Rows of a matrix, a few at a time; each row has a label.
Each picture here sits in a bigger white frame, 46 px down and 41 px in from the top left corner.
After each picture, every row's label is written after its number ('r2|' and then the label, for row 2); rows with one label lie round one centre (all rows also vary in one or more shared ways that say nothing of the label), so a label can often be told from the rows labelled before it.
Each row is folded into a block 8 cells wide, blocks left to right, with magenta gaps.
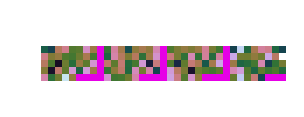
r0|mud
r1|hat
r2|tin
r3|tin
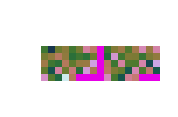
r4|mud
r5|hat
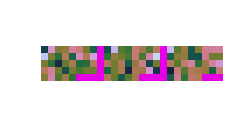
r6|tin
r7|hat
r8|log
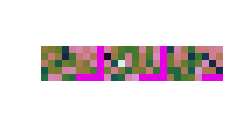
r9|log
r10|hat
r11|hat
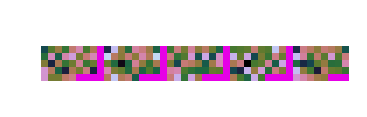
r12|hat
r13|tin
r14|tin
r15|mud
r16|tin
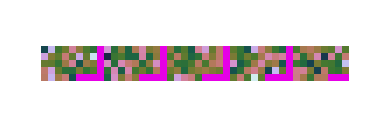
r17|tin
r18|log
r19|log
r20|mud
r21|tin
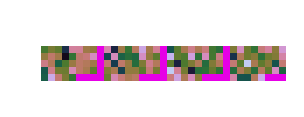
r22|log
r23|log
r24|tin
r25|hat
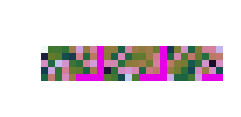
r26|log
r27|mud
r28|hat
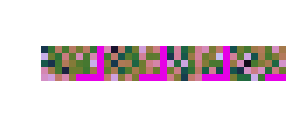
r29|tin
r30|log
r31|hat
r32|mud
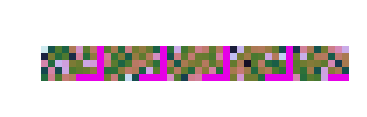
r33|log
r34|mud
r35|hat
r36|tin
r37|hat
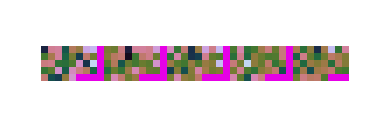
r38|hat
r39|log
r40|log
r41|hat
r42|log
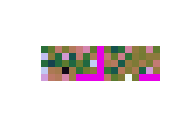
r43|tin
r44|mud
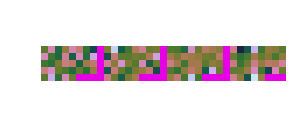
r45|tin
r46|hat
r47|mud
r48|mud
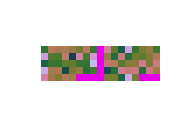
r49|tin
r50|mud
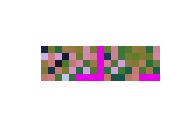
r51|mud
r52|hat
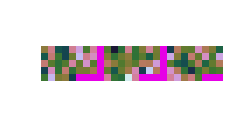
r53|log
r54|mud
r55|tin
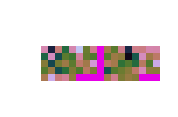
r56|log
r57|log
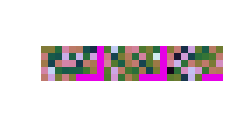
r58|tin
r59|tin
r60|mud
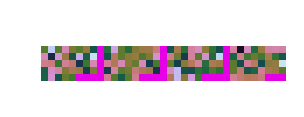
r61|tin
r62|hat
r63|tin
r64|log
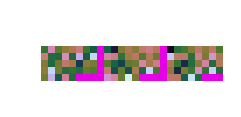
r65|tin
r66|mud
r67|mud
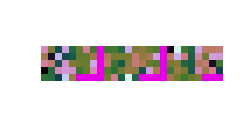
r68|mud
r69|mud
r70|hat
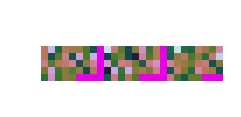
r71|tin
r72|log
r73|hat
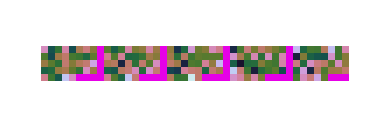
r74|mud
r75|mud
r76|mud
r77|tin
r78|log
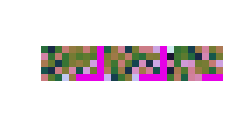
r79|mud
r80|hat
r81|log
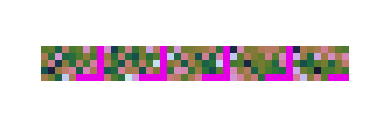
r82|mud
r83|mud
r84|tin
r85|tin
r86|tin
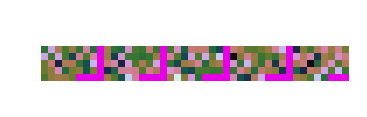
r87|tin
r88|mud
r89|tin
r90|hat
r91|mud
